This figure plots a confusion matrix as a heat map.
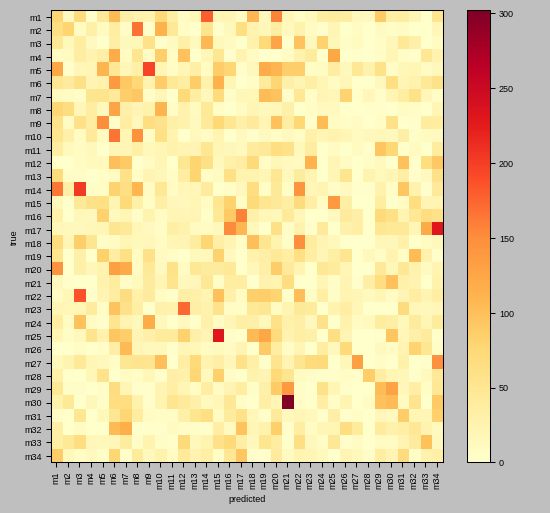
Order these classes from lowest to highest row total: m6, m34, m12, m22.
m34, m12, m22, m6
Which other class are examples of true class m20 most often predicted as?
m1
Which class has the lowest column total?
m28
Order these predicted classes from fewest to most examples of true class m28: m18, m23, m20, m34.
m23, m18, m34, m20
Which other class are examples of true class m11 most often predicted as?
m29
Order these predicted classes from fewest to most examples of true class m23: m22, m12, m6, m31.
m22, m31, m6, m12
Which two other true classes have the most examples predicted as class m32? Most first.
m19, m26
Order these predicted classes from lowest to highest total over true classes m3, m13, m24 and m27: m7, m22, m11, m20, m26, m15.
m11, m15, m26, m7, m22, m20
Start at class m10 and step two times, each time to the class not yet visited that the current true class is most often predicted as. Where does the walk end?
m15
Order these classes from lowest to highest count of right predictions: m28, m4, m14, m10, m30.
m4, m14, m10, m28, m30
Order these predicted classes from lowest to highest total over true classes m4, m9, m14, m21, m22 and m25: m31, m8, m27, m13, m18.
m27, m13, m31, m8, m18
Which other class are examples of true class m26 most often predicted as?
m7
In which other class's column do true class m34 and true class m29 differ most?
m21
